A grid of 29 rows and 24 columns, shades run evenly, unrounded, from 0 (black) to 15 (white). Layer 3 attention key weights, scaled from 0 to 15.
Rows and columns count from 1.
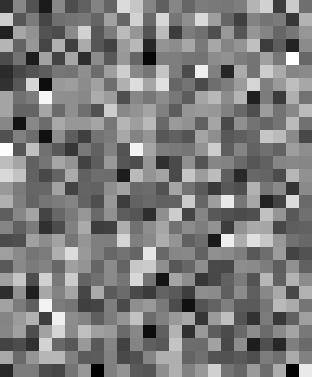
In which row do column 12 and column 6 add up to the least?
4
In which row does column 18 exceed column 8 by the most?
16
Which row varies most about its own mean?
29
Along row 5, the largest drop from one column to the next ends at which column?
24
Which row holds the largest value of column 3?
7
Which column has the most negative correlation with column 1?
10
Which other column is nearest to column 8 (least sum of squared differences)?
19
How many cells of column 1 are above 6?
17
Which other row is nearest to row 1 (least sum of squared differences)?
11
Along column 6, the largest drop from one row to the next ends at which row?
15
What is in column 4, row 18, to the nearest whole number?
3
